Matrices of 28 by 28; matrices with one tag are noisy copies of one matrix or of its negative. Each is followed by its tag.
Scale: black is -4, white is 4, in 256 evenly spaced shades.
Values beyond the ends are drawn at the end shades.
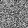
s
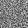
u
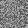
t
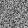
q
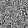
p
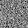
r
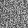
r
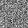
u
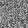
r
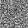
q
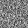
r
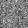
u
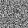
q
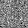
s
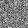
s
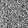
u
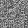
q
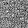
t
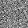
u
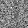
s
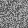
t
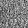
r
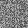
t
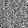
u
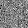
p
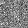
s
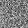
r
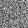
r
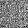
t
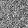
t
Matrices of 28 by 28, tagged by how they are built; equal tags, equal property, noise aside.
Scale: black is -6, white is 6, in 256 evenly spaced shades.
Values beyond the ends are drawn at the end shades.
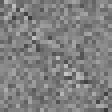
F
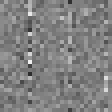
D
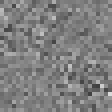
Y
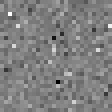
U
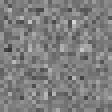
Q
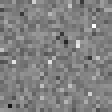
U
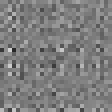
Q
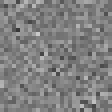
Y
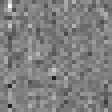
D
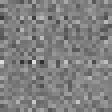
Q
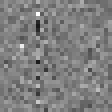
D
